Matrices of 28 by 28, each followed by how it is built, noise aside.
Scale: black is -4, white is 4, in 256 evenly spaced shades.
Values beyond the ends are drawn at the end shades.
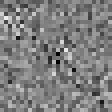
block diagonal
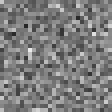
noise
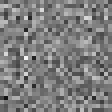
low rank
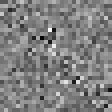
block diagonal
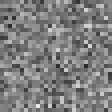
noise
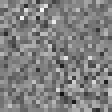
block diagonal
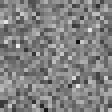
noise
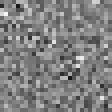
block diagonal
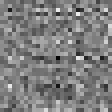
low rank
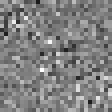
block diagonal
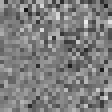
upper triangular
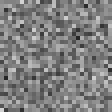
noise
